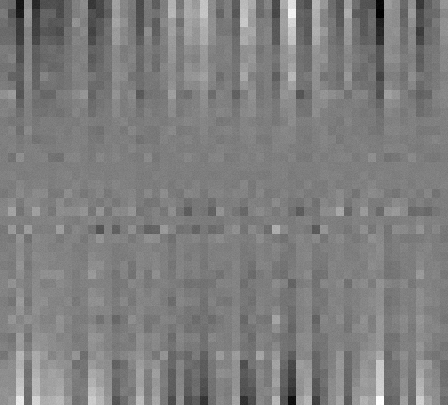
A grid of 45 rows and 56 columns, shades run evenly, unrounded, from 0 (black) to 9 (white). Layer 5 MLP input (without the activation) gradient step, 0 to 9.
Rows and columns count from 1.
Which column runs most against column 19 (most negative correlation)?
4
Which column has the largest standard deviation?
48
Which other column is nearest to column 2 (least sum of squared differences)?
51
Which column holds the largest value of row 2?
37
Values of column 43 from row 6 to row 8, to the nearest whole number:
4 4 4
